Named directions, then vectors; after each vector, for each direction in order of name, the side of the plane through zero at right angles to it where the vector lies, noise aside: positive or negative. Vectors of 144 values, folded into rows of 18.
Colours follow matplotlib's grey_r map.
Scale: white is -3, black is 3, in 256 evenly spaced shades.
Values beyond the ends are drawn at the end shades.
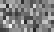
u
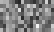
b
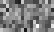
positive, negative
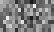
positive, positive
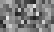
positive, positive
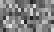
positive, positive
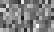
positive, negative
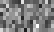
positive, negative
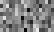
positive, negative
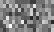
positive, positive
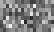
positive, positive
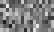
positive, negative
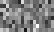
positive, negative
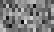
negative, negative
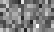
positive, negative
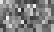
positive, positive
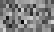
negative, negative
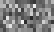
positive, positive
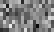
negative, positive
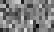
negative, positive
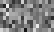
positive, negative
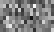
positive, positive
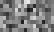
negative, negative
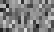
negative, positive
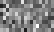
positive, negative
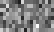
positive, negative
